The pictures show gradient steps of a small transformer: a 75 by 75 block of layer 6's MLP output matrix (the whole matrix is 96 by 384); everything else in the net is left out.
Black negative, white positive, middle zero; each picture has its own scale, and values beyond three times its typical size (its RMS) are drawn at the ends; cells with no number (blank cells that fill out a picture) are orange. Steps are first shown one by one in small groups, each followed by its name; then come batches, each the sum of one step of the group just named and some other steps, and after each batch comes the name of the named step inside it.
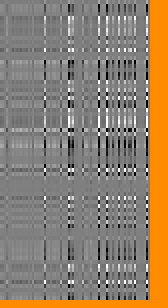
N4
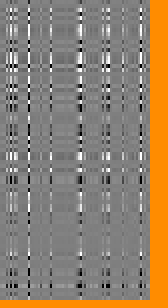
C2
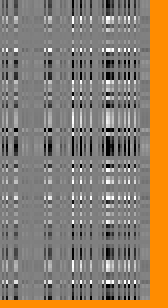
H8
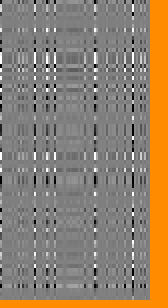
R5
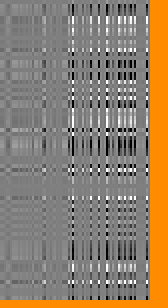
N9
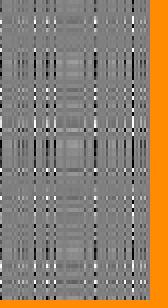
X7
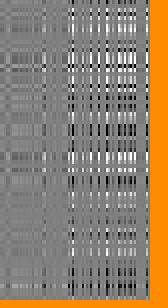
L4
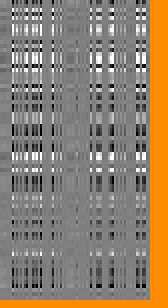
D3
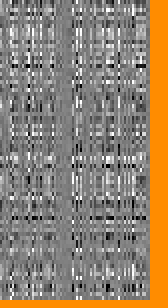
C2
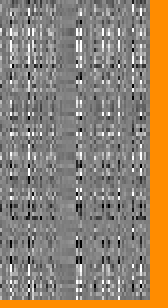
R5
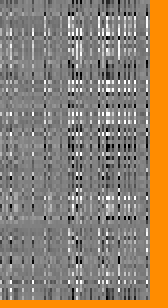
N4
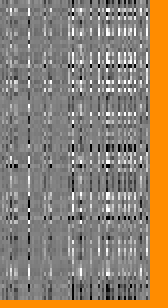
L4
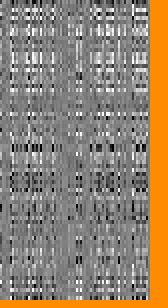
D3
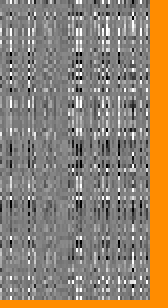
N9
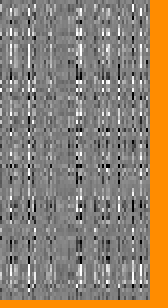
N4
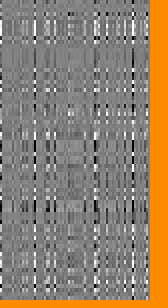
X7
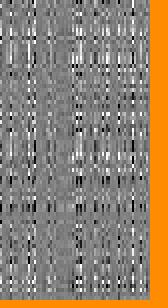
L4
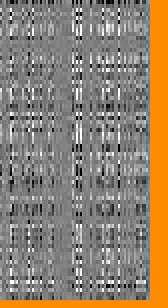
L4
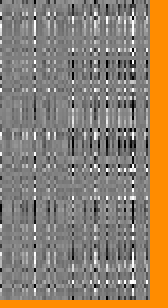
N9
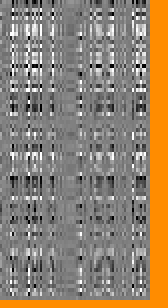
D3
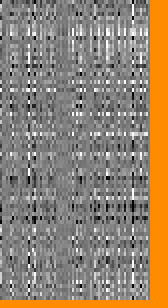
C2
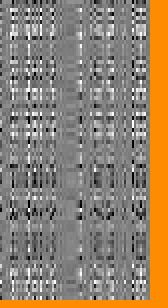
X7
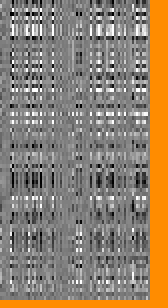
D3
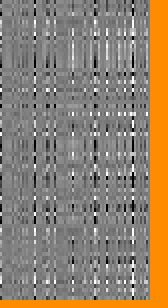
X7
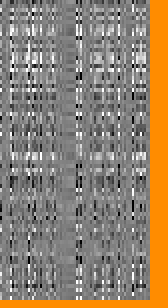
D3
